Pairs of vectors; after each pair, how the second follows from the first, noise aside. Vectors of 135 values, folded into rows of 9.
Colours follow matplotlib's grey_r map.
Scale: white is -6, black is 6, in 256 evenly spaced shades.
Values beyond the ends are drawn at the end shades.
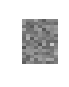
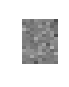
reversed, partly zeroed.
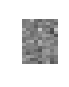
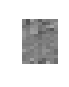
reversed, partly zeroed.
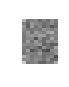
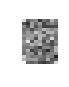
scaled up.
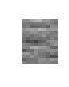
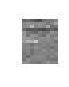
negated, partly zeroed.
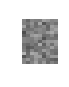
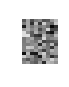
negated, scaled up.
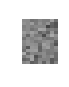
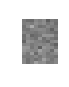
wrapped around, negated, shrunk.
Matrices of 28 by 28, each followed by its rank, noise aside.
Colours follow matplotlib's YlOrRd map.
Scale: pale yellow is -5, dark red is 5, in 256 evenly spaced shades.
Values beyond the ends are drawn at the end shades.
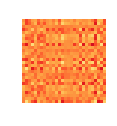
two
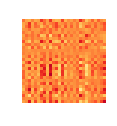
two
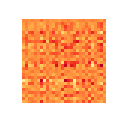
three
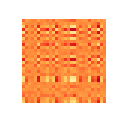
one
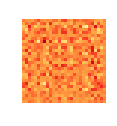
four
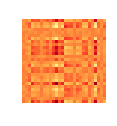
one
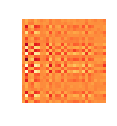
one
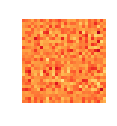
six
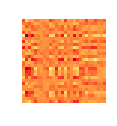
two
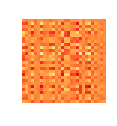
two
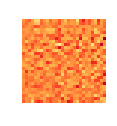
six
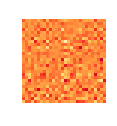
four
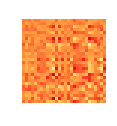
three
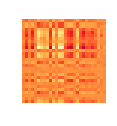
one
